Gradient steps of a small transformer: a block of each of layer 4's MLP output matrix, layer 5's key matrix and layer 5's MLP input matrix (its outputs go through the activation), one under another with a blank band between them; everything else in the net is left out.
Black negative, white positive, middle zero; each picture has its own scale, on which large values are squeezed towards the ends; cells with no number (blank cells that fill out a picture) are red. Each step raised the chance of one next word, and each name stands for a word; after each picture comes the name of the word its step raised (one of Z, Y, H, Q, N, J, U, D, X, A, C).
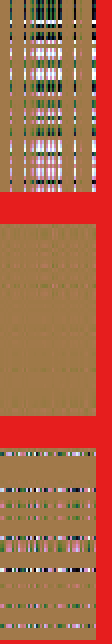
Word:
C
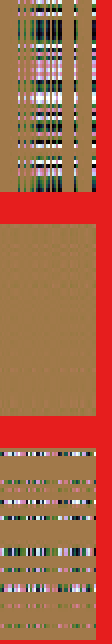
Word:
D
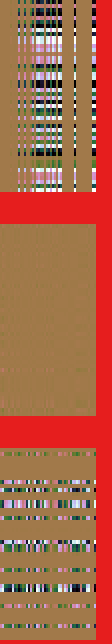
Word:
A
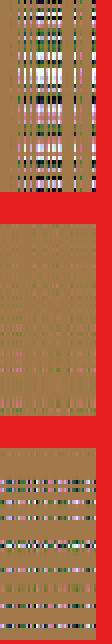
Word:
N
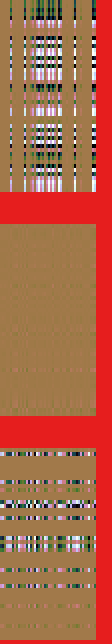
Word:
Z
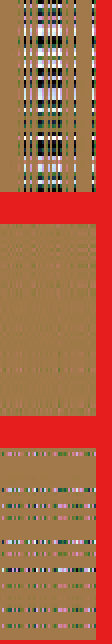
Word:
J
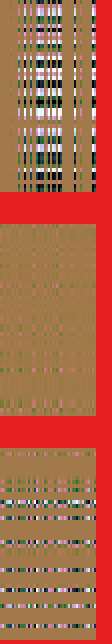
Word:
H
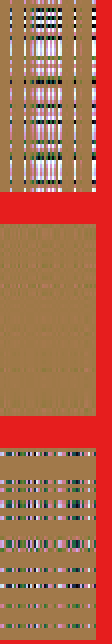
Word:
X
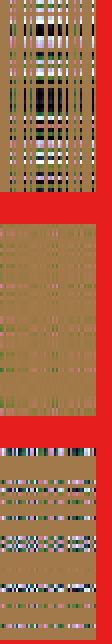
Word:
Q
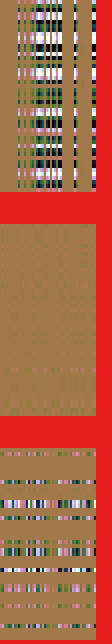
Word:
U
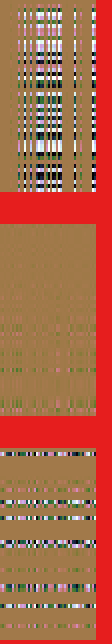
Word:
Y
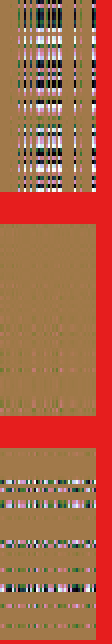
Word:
A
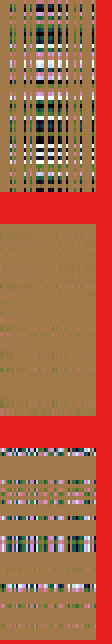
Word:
D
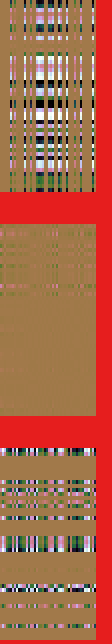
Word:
H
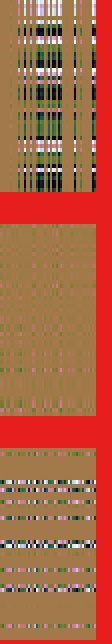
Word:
Q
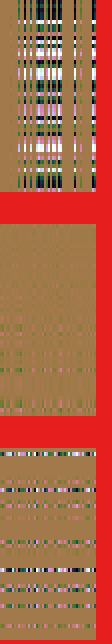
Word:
C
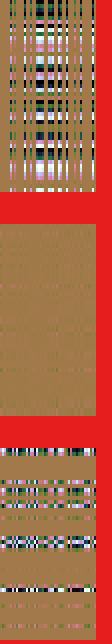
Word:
A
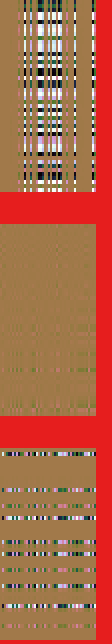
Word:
Y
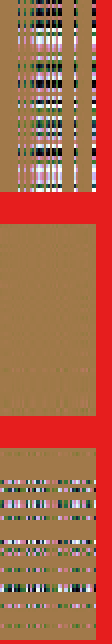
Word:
A
